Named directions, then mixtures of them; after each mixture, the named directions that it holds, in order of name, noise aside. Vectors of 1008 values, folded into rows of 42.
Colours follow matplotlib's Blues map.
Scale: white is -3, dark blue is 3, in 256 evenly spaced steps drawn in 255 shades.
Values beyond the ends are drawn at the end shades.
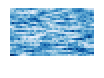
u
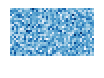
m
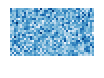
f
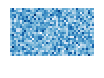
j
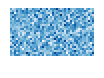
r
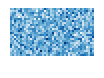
f, j, m.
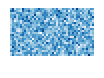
j.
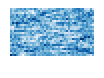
f, u.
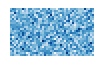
r.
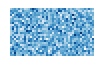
m.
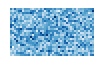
j, m, u.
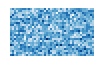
m, r, u.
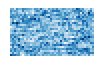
f, j, u.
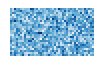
j, m.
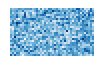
f, u.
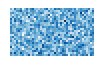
f, j, r.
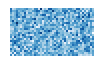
f.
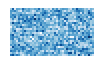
j, u.
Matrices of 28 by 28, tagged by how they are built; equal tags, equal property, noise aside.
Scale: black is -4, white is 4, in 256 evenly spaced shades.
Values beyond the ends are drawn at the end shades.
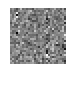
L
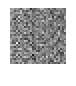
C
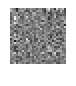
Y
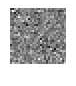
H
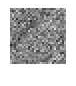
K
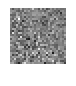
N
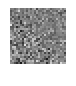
N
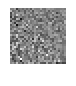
N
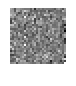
L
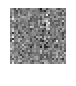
L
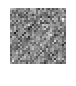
K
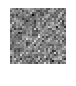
K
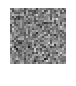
C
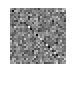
H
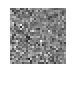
N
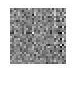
Y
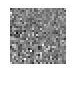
N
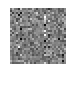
L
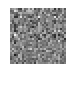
Y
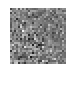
N
